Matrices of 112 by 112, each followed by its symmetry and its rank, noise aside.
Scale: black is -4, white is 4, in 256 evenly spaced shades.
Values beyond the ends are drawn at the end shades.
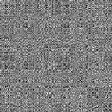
symmetric, rank seven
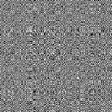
symmetric, rank five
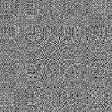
symmetric, rank seven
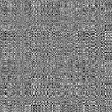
antisymmetric, rank six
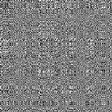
no symmetry, rank seven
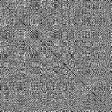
symmetric, rank six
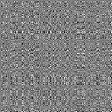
no symmetry, rank five
